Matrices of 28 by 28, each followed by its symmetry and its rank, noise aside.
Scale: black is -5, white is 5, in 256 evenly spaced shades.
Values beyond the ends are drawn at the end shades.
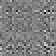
no symmetry, rank three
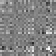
symmetric, rank three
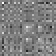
symmetric, rank two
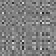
antisymmetric, rank two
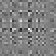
symmetric, rank two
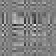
no symmetry, rank two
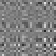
no symmetry, rank two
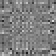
no symmetry, rank three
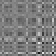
symmetric, rank one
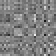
no symmetry, rank three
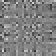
no symmetry, rank three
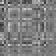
symmetric, rank two
